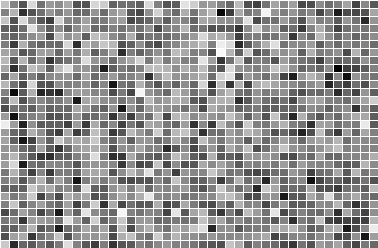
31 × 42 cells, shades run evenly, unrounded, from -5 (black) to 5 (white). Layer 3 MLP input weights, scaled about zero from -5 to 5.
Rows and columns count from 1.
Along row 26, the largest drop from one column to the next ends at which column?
12
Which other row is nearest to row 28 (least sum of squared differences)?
5
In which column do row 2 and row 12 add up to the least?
38
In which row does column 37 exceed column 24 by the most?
29
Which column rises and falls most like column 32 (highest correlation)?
33
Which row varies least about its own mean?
14
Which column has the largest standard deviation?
25
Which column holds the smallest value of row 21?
3
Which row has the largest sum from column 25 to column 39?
19
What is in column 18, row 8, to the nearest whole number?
2
